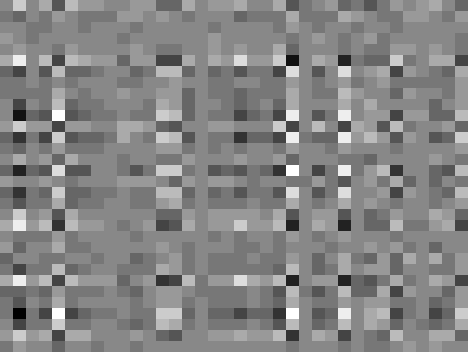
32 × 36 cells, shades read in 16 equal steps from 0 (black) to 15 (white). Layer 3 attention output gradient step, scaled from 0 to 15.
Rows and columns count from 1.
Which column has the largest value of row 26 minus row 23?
2
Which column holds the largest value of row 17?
31
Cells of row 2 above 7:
19
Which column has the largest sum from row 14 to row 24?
23
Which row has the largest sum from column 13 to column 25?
6
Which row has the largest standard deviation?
29
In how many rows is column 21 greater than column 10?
6
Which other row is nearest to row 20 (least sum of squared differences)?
1
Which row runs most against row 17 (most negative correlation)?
24
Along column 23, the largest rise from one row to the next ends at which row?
7
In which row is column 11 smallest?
16
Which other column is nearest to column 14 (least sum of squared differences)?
36
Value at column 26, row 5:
8
